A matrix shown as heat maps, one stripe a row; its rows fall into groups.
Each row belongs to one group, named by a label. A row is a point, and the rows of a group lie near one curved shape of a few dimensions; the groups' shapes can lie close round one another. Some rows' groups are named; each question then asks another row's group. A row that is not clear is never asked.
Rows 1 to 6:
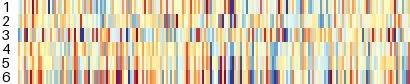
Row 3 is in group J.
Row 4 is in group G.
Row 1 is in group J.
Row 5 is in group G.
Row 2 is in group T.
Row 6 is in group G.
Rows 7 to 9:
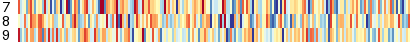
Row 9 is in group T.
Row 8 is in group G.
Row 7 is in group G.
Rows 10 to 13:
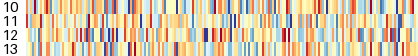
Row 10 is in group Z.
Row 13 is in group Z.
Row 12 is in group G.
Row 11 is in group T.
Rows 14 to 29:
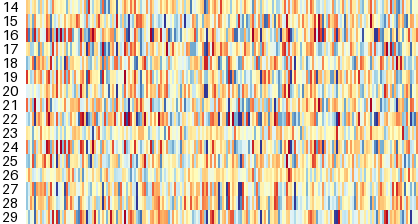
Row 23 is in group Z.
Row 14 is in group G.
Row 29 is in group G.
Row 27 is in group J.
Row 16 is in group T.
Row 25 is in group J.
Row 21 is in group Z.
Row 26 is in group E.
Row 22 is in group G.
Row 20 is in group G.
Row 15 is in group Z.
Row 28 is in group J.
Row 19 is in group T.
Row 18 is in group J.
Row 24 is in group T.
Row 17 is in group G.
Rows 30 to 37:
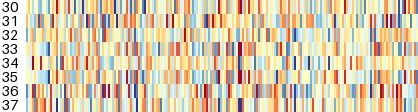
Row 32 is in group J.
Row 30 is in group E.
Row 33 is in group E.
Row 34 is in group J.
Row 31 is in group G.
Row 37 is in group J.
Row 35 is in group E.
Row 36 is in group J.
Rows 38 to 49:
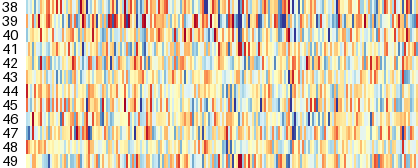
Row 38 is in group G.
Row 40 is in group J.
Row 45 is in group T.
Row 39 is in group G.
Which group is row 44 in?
T
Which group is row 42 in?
Z
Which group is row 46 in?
J
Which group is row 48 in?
T
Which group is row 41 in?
E
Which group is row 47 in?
J
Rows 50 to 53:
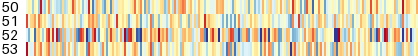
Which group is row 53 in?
T
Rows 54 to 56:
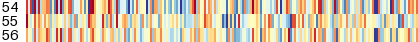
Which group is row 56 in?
T
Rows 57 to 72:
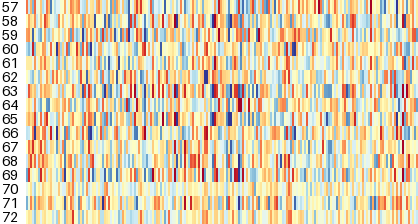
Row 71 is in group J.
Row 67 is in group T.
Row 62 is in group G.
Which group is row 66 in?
J
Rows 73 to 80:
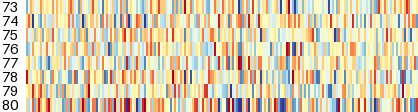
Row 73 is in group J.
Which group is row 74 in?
E
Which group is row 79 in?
T
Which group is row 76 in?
J
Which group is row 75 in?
G
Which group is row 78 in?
G
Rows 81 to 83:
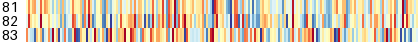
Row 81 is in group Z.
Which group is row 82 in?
Z
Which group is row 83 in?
G
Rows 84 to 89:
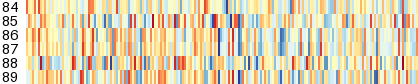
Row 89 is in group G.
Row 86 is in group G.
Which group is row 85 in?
Z
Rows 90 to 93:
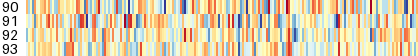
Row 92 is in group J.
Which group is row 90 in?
Z
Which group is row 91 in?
G
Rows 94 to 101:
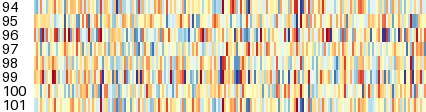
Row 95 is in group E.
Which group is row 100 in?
Z
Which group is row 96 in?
T
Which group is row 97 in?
E
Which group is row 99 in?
Z
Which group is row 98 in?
Z
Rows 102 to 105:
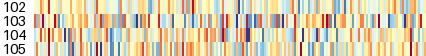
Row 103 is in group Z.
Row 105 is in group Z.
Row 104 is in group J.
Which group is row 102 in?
T
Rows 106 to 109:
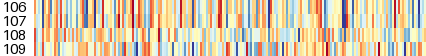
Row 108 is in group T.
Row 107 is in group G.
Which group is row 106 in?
G
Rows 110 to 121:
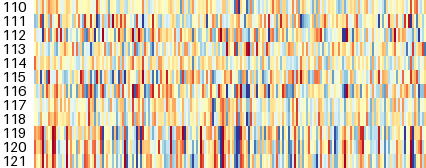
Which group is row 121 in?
Z
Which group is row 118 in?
G
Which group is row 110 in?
T
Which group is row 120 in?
Z
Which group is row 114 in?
G
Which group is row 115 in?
Z
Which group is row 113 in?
E
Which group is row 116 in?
G
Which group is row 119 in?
Z
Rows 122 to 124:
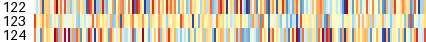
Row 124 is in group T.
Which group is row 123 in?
G
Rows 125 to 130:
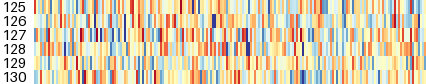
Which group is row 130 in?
J
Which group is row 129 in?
E
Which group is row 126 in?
G
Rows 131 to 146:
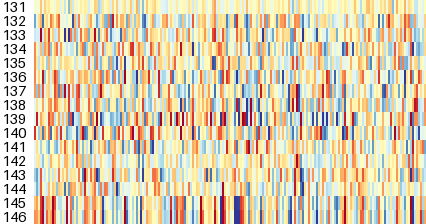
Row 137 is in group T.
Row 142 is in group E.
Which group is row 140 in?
G
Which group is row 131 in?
E
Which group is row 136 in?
Z
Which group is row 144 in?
J
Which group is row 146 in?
Z
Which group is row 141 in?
E
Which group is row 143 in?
J
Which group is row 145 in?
Z
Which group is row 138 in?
T
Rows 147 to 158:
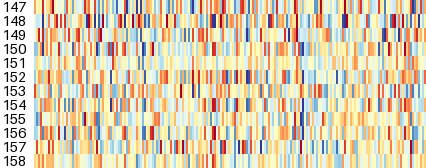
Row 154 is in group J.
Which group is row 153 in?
G
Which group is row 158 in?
T
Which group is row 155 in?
J
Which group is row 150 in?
J
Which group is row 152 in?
J
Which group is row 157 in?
Z
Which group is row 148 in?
G
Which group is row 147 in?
Z
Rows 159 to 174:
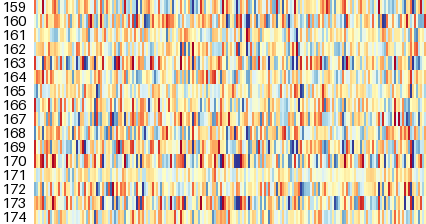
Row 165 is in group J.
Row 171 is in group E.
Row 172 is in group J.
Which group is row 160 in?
G
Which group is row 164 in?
T
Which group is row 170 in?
Z
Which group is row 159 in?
Z
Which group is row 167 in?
G
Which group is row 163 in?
G
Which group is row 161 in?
E
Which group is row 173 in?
Z
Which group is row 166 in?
T
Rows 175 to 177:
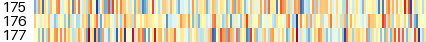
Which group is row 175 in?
J
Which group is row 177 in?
G
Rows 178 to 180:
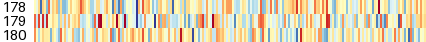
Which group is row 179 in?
T
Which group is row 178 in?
Z
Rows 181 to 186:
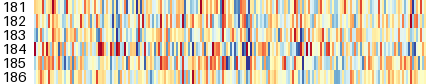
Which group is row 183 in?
J
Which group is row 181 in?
Z
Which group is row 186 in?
T
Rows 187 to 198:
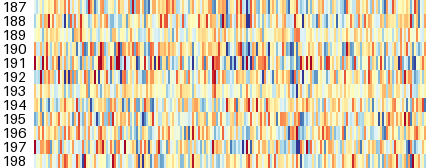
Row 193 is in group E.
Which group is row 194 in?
E
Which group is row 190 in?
G
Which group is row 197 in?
T
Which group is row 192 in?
J
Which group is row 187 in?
G
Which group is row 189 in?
E
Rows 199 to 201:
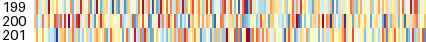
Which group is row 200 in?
T
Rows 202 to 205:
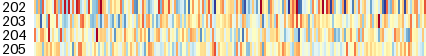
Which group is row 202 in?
T
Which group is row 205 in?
E
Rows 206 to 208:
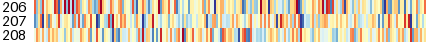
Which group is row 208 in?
Z
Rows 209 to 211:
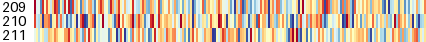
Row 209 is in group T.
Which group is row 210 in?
G
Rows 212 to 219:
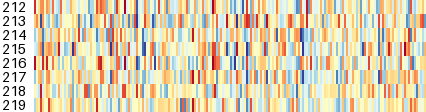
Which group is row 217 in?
J
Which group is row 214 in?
J
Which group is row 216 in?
T
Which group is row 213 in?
E
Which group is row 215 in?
J
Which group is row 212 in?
T
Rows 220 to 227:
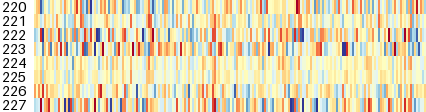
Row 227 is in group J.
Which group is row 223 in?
G
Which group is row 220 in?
E
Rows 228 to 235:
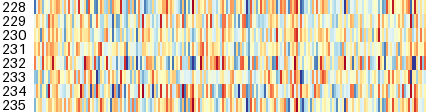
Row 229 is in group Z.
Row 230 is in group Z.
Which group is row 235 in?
J
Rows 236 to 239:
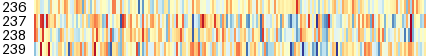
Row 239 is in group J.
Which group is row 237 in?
G
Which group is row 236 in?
E
